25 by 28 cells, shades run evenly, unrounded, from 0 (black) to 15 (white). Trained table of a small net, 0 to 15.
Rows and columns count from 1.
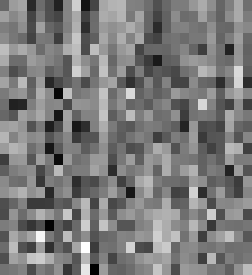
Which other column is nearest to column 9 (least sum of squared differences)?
14
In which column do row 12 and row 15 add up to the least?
7
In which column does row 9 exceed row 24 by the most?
15
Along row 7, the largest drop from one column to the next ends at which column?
28
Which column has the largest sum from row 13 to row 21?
22
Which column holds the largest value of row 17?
17
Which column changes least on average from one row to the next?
19
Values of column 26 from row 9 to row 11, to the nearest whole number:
9 4 10
